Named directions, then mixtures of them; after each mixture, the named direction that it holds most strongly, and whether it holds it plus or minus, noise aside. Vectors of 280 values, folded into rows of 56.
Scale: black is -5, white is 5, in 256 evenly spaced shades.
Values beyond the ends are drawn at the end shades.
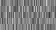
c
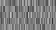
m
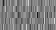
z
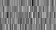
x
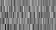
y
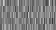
m, plus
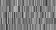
c, minus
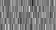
x, plus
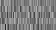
y, plus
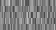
m, minus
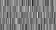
x, plus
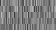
c, minus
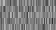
m, plus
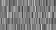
c, minus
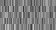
y, minus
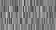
c, plus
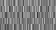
y, plus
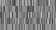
m, plus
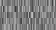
x, plus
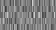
x, minus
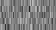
y, plus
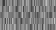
z, plus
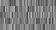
m, plus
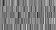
z, plus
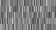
c, plus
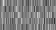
z, minus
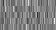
z, plus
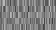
m, plus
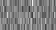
x, minus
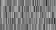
c, minus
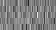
z, minus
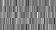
z, minus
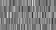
x, minus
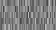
m, plus
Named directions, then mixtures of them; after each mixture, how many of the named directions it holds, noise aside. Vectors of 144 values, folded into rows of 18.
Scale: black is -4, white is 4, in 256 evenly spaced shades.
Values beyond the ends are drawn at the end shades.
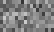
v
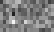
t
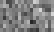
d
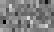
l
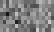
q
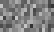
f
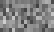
three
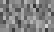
three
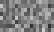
two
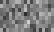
four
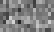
four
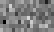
one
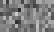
two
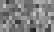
two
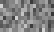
one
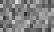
three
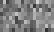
three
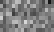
three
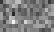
one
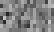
four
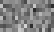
one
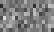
two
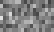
two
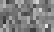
three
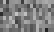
two
